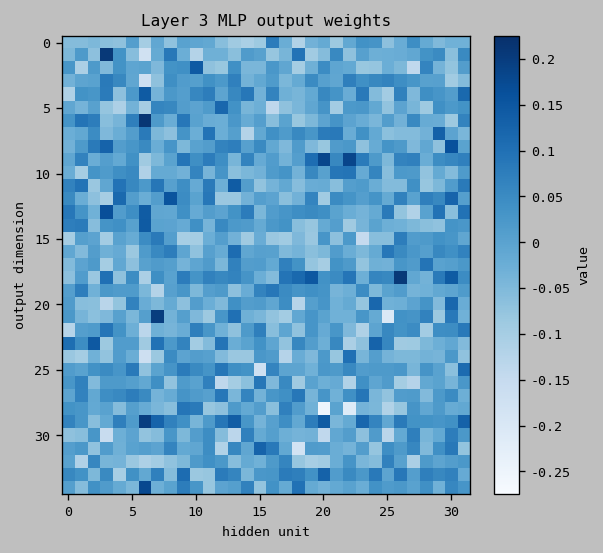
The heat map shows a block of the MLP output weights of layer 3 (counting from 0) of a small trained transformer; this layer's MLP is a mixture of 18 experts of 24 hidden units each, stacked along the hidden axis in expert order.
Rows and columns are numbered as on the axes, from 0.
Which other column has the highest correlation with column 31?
14
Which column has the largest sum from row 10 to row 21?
30
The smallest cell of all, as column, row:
20, 28
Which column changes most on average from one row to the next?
6
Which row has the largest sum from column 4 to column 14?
29
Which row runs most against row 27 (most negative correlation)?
16
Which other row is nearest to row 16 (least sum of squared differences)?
17
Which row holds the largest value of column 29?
7
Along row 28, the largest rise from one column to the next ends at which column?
21
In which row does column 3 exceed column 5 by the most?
1
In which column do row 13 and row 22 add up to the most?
3
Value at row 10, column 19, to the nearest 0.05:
0.05
